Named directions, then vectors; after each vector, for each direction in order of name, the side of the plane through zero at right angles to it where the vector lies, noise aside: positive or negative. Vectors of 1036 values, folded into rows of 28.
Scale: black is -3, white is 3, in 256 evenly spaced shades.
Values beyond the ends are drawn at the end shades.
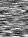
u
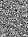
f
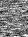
positive, positive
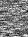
positive, positive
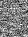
positive, positive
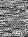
positive, negative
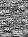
positive, negative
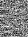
negative, positive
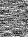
negative, positive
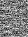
negative, positive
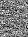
positive, negative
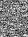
positive, positive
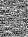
negative, positive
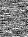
negative, positive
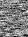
negative, negative
